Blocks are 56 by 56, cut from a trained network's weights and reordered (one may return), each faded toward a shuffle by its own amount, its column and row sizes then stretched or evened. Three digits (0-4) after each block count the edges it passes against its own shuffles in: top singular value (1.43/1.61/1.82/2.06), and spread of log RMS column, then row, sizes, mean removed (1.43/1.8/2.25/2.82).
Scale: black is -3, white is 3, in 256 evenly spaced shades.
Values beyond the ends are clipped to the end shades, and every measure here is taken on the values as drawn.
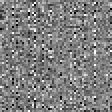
1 4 0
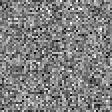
2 0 1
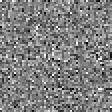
1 2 2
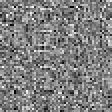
3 1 2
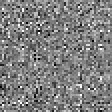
1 4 2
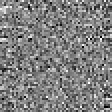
2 1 2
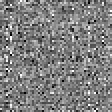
1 3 0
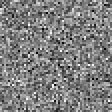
1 0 0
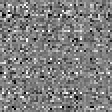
1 3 4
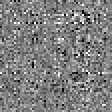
1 3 2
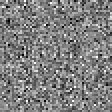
2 1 1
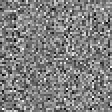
2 1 0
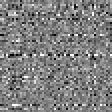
4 1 4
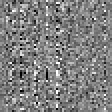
4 4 0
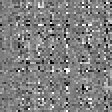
2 4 3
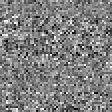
0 0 3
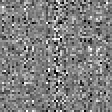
2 4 2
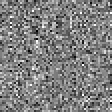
2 2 0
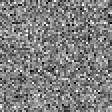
1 0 1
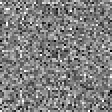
2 1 1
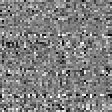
2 2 4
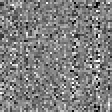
1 4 0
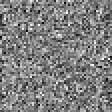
1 0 0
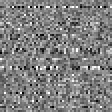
4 0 4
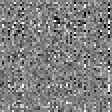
2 4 2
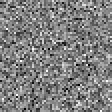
2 1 0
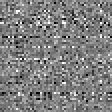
2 2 4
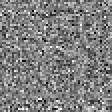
1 0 2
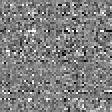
2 2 4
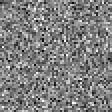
0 0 0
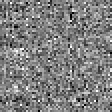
1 3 0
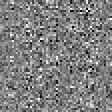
1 3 1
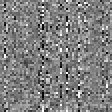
2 4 0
